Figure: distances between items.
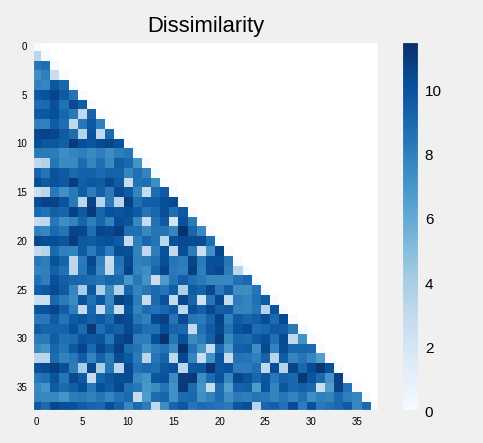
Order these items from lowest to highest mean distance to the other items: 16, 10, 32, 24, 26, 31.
32, 26, 24, 31, 16, 10
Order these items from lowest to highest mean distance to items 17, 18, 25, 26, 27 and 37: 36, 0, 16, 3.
0, 16, 36, 3
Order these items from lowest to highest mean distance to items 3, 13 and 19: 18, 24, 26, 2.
24, 2, 18, 26
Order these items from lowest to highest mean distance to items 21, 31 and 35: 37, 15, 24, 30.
15, 24, 37, 30
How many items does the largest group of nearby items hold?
8
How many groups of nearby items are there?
11
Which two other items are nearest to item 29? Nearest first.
17, 30
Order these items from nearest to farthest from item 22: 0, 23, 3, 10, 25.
23, 25, 0, 3, 10
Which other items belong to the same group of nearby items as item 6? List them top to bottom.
34
